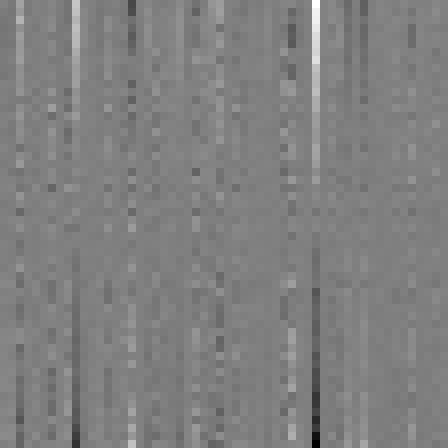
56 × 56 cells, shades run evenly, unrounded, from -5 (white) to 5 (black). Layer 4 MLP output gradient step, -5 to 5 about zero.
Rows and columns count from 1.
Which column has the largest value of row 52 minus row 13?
40
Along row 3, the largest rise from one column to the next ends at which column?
41
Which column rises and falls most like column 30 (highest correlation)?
7
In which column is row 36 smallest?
37
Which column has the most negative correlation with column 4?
55
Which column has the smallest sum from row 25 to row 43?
17
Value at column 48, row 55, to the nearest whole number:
0
